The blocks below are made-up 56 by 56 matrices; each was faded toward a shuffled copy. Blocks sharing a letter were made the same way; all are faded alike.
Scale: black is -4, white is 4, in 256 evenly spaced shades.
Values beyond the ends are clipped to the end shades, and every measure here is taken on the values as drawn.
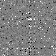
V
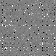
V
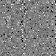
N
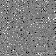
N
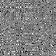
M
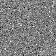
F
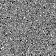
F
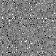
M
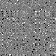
N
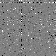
V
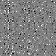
N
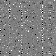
N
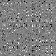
N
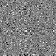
M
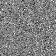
F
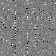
V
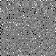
N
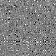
M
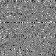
M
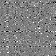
M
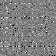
M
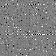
V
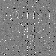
N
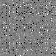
V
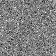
F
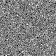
F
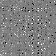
V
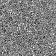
F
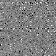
M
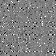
M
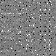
V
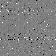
V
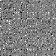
M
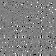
V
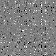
V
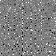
N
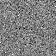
F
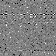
M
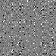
N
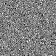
F
